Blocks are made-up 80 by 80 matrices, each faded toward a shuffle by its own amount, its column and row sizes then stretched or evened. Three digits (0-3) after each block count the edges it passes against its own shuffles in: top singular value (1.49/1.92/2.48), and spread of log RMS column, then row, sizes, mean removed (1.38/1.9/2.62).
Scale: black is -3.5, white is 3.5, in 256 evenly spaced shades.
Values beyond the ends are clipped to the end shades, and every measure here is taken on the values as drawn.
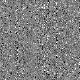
0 3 0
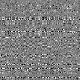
3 0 3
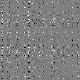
2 3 3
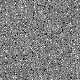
0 1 0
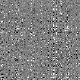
1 3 2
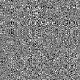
2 2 1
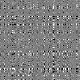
3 3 3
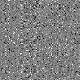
2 2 0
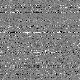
2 0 3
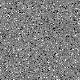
0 1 1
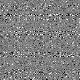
2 0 3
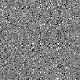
2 2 1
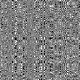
3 3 1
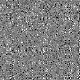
2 2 1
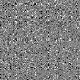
2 2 2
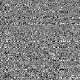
2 1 3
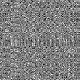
3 1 0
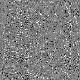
1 2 1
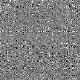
1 2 3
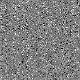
1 2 0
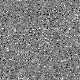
0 0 2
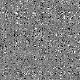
0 2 2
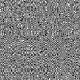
3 2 0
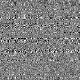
2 1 3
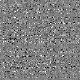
1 2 3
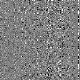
1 3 2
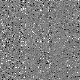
1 2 1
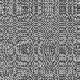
3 0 1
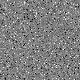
0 0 0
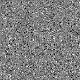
1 1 1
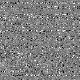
1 1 3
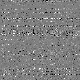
2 1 3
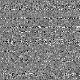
1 1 3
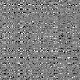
3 1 3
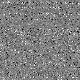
0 0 2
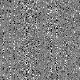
1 3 0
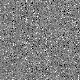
0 2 0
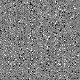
1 2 0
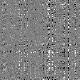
2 3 2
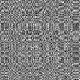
3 0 1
